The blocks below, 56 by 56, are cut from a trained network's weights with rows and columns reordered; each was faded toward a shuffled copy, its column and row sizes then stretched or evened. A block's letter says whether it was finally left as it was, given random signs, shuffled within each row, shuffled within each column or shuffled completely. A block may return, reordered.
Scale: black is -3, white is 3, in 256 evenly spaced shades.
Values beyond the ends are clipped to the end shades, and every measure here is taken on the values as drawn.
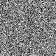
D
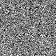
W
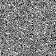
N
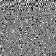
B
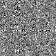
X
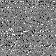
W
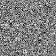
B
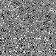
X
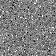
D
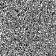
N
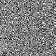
B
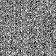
N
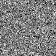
W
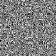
B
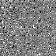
B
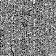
N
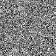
X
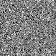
W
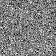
D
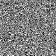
W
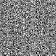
B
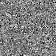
W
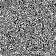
D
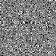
B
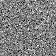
D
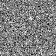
D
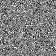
W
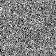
N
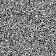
X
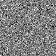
W
